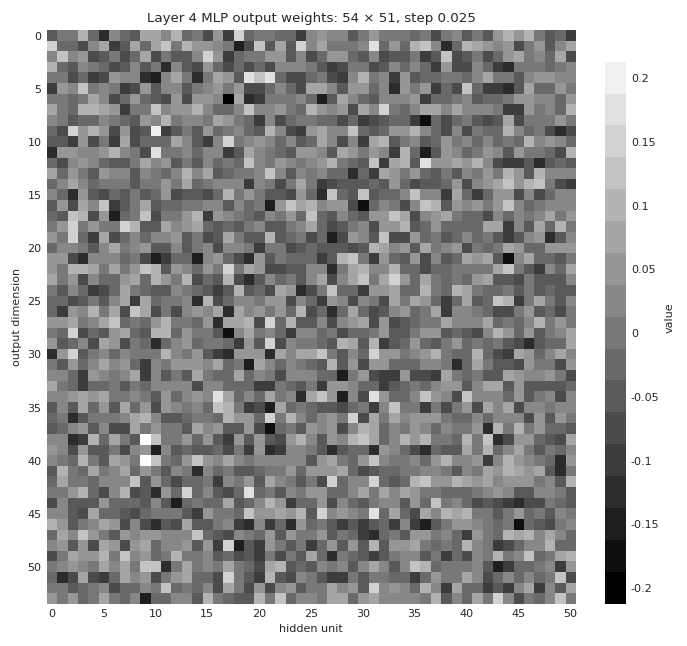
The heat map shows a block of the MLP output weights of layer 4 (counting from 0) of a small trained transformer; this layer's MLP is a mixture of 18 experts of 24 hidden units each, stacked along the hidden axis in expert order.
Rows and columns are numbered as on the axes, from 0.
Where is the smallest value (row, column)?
6, 17
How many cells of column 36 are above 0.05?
13
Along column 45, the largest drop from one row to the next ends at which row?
46
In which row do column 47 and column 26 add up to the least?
15
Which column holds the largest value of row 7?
32
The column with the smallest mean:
28
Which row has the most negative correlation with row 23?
2
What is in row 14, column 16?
0.025
